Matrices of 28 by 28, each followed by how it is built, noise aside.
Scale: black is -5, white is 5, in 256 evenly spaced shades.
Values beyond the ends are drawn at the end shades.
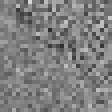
upper triangular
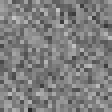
Toeplitz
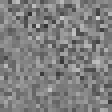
upper triangular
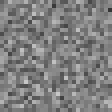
repeating rows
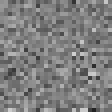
low rank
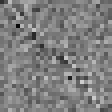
banded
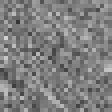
Toeplitz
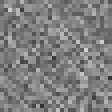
Toeplitz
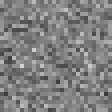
noise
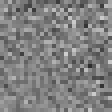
upper triangular
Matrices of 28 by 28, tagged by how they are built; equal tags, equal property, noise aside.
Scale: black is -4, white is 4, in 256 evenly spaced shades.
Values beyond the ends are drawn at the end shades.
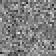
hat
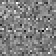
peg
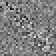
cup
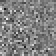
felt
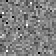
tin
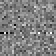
peg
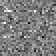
peg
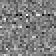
peg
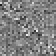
cup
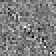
cup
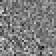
felt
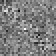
cup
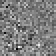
felt
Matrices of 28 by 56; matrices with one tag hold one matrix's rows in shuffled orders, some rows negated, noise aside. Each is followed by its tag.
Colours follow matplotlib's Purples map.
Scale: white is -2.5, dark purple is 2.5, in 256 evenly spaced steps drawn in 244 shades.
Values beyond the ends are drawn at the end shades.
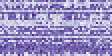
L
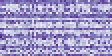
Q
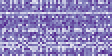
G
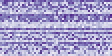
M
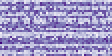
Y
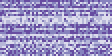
Q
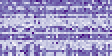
Y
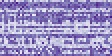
L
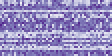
L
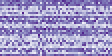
G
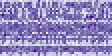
G
